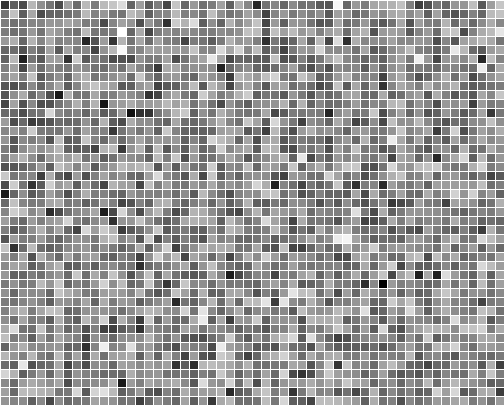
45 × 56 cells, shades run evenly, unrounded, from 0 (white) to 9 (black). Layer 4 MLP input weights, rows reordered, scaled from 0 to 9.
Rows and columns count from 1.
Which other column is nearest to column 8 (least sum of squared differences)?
27
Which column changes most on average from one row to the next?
51
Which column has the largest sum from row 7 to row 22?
43
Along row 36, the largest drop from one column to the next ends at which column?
17
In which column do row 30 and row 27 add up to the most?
16
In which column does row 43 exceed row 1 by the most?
14
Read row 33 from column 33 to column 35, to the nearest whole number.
1 2 2
